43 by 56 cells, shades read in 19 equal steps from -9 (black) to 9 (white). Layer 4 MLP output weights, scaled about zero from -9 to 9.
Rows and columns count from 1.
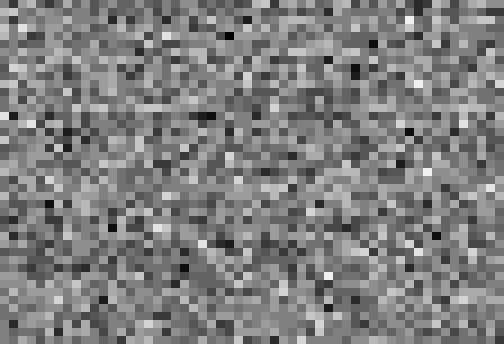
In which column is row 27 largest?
35
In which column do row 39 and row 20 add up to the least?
37
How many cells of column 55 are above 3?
5
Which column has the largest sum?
52
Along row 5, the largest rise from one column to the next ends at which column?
27
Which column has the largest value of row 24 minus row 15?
55
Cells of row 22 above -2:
36
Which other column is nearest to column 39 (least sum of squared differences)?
38
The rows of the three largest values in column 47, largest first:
11, 32, 20
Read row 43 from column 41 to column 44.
1 4 3 1
